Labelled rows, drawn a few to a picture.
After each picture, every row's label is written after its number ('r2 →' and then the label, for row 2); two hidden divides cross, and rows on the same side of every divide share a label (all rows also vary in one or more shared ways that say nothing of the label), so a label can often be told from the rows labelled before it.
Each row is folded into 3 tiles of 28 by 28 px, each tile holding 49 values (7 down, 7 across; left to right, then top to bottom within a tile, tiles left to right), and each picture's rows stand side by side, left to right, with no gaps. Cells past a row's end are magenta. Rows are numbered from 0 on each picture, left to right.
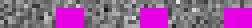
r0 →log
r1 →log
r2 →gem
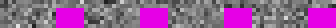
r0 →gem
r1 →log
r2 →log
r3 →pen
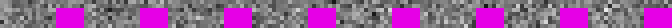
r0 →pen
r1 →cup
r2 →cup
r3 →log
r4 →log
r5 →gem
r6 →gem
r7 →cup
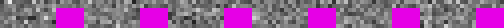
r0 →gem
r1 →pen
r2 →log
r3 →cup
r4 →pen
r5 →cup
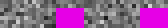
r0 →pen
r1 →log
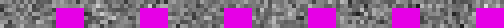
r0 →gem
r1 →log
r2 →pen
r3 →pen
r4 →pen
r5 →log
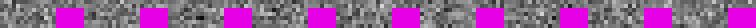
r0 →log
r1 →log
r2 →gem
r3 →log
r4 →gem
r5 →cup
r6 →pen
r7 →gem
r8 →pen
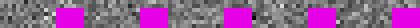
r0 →log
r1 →log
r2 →gem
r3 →log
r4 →log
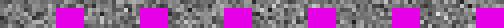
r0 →log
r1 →pen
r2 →gem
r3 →gem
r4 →cup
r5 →log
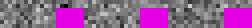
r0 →pen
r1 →log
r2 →gem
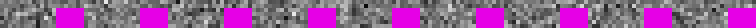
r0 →log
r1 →cup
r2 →pen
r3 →gem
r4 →pen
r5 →log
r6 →gem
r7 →pen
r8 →log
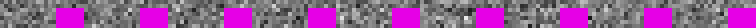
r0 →log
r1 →log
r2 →cup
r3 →pen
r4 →cup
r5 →cup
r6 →gem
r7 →log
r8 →log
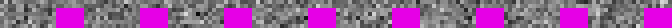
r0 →cup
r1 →gem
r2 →log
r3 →cup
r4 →cup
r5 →pen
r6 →log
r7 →cup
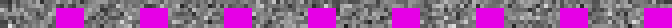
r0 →log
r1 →gem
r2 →pen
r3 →cup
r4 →pen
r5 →log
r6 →cup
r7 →log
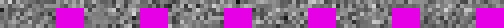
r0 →gem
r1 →gem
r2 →gem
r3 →gem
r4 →pen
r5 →log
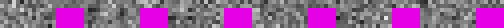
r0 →pen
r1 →log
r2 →log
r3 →cup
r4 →log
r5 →gem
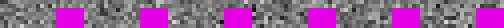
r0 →log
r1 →pen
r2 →pen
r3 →gem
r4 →pen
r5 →gem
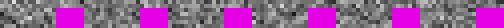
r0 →log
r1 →cup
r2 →gem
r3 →log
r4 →pen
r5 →cup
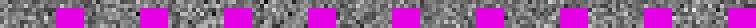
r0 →cup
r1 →gem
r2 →gem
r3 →gem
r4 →gem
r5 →gem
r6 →log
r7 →pen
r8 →pen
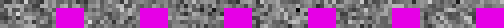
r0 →log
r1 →pen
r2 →pen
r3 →gem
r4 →gem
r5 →gem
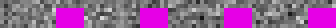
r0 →log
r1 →pen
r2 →gem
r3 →log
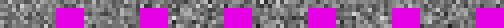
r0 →gem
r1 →pen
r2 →log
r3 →gem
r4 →log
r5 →cup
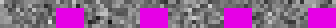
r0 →cup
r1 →log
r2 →cup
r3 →gem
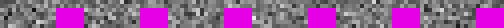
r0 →gem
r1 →log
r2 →pen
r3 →pen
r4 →log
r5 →cup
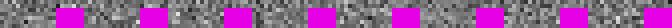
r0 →cup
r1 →cup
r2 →cup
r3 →gem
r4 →gem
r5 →cup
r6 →pen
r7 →cup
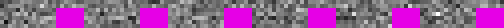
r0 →log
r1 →pen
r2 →cup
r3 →log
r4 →log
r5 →log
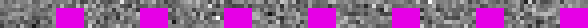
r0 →log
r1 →cup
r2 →log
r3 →pen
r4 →pen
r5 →gem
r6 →gem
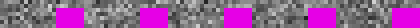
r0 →gem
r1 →pen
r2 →gem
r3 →log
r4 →log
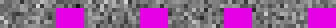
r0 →pen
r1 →cup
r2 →gem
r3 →gem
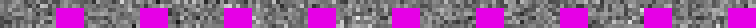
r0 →log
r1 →log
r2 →gem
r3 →pen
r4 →pen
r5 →cup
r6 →pen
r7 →log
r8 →gem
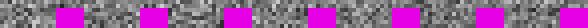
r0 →cup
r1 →log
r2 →gem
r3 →pen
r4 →log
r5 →gem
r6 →cup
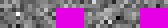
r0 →log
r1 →gem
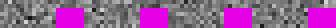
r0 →gem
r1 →cup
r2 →log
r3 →pen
